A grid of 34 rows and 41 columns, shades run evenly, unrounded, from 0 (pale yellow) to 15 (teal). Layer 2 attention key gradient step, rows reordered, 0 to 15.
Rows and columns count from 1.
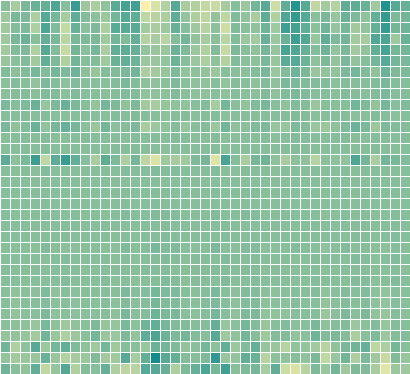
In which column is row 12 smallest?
15
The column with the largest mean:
30
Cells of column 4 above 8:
7
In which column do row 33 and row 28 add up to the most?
16
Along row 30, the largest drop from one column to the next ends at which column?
23
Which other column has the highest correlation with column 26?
37
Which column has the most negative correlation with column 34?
40
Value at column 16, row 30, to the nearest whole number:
10
